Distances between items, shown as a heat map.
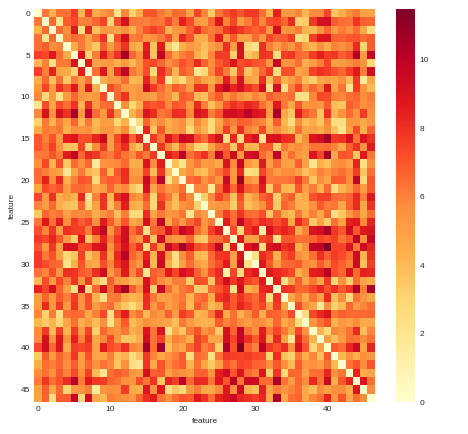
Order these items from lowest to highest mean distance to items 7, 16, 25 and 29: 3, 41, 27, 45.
27, 45, 3, 41
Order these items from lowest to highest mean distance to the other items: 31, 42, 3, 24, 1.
24, 42, 3, 1, 31
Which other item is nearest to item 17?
44
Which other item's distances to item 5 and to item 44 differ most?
33
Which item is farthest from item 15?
40
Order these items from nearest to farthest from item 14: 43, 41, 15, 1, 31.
41, 43, 1, 31, 15
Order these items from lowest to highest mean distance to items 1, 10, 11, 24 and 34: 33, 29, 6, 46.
6, 46, 29, 33
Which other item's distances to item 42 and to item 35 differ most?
39
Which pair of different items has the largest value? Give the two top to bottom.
28, 40
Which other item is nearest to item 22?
7
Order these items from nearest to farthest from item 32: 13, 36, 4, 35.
13, 35, 4, 36
